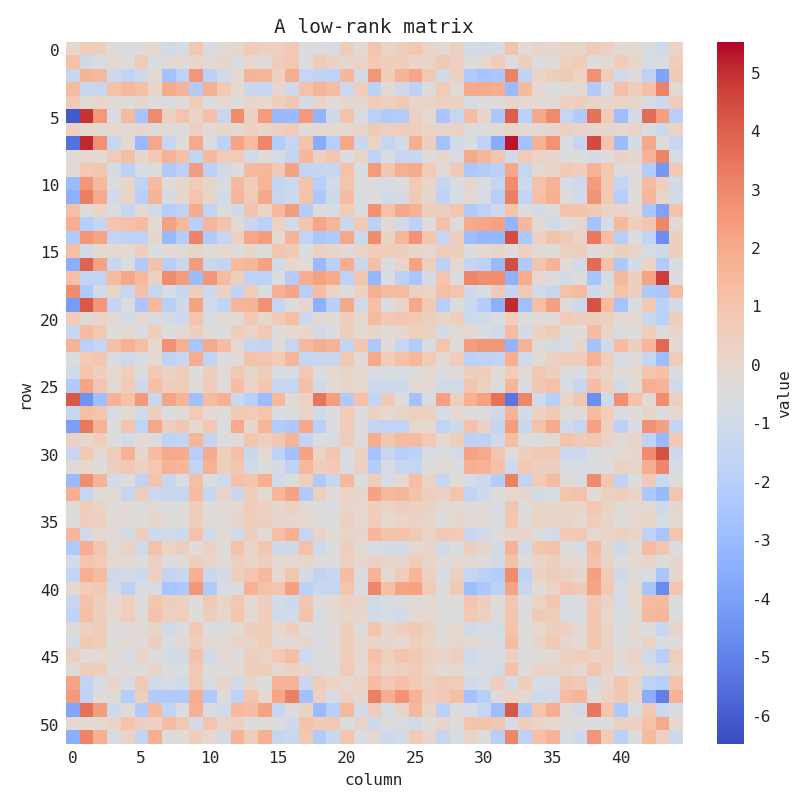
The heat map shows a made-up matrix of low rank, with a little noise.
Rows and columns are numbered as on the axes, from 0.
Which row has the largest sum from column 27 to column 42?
17
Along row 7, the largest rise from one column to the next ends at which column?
1
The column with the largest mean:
32
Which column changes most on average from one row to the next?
43
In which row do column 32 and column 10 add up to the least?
26
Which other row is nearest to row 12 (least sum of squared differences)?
29
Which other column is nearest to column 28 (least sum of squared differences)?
36
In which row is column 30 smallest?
14
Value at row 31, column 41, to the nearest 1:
0
